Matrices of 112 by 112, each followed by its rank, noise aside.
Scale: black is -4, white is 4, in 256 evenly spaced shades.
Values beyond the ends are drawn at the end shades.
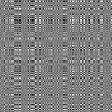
one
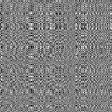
three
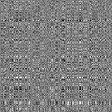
four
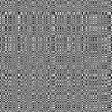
two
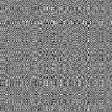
four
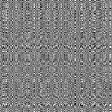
three
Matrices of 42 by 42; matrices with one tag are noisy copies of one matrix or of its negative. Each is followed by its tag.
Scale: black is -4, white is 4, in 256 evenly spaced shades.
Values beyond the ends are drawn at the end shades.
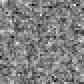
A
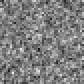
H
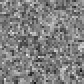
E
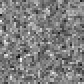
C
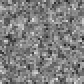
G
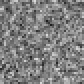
H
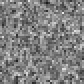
E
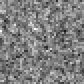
C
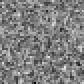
E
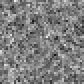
G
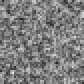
H
